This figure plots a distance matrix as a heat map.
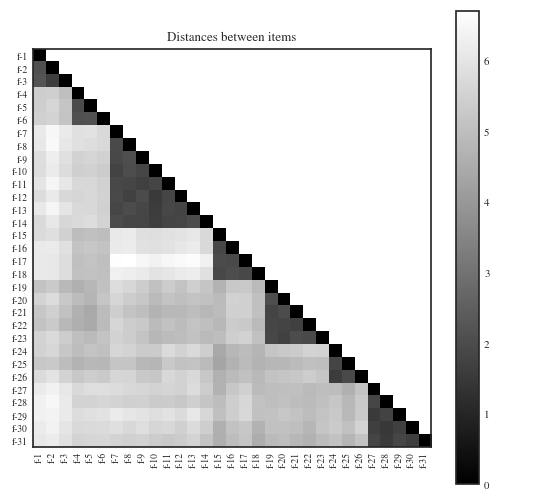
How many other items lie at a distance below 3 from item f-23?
4
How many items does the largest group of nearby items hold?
8
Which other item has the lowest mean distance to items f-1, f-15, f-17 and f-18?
f-16
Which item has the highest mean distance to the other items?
f-2
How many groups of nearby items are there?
7
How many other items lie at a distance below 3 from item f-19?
4
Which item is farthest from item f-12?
f-17
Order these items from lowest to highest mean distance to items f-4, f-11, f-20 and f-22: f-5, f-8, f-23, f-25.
f-23, f-5, f-8, f-25
